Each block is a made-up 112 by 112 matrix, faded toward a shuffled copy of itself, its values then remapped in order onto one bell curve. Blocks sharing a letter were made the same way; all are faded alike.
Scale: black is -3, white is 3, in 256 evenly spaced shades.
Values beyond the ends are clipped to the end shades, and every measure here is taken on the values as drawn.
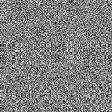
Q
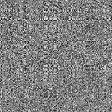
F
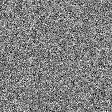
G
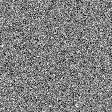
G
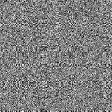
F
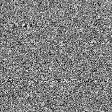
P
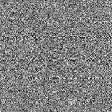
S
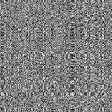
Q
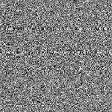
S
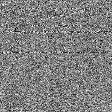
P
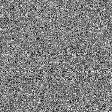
P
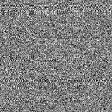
S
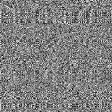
S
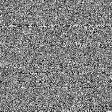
P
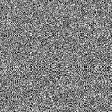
S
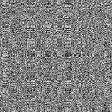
Q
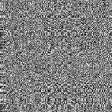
Q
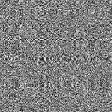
F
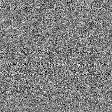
P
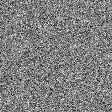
G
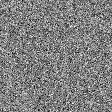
G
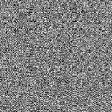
F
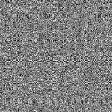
F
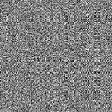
Q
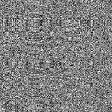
F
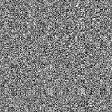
F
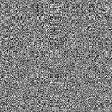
Q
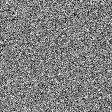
G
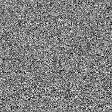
P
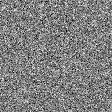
G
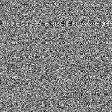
S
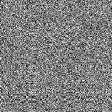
S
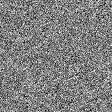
G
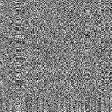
Q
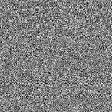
S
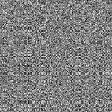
Q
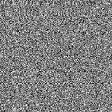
S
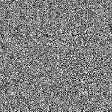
S
